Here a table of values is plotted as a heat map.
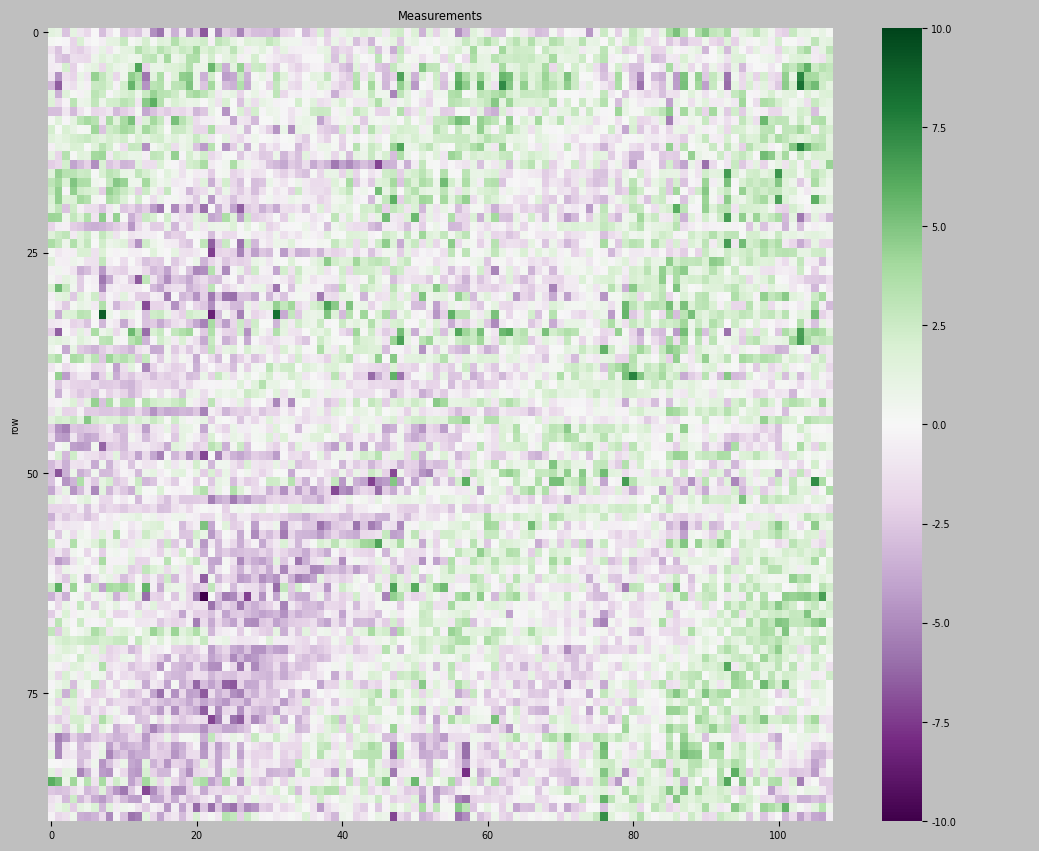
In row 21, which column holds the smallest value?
103
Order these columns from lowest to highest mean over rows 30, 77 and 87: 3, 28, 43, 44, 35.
28, 35, 43, 3, 44
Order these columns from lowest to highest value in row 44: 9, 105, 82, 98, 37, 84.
82, 37, 84, 9, 105, 98
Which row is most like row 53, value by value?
71
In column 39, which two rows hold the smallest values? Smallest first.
52, 15
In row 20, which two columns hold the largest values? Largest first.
86, 90
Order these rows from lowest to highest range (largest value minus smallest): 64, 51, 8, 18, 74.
18, 8, 74, 51, 64
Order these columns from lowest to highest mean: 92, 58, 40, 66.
40, 66, 58, 92
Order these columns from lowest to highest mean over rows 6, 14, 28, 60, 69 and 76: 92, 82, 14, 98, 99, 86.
86, 82, 14, 92, 99, 98
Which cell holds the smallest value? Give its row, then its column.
64, 21
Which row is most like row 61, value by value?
57
